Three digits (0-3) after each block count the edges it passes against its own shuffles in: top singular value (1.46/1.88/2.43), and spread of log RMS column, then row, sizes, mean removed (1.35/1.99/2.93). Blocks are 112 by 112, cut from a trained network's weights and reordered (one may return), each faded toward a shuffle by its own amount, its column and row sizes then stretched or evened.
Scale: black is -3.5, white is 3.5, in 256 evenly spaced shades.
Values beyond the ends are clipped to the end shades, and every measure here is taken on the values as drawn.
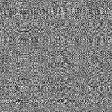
3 1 3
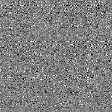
1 1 3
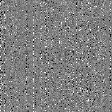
0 3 1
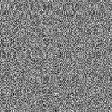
3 2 0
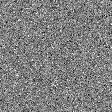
0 0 0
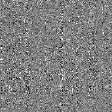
1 3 2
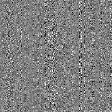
2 3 0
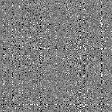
2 3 2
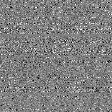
0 0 3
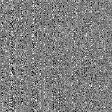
1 3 0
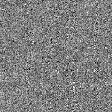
1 2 0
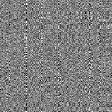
3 3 1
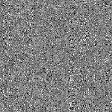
2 2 1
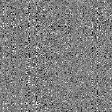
1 3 2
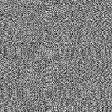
3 1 1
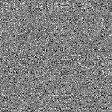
2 0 2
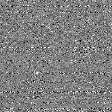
0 1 3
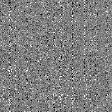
1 3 2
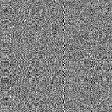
3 2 1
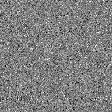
1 0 1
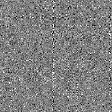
2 2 2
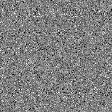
1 1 2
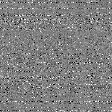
0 1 3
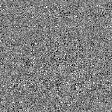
1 1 2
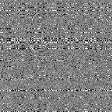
3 1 3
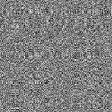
3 2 1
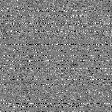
2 0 3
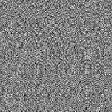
3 1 1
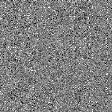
1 2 1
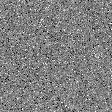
0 0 0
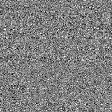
1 0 2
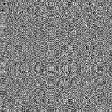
3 2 1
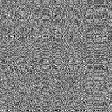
3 0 2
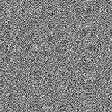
3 0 0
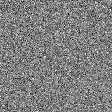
0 0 0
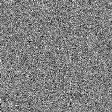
1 1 0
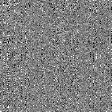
0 3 1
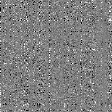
0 3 2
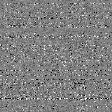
0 1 3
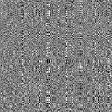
3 3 1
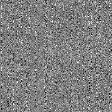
0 3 0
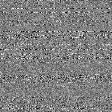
0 0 3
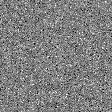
0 0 0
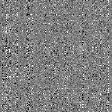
1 3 2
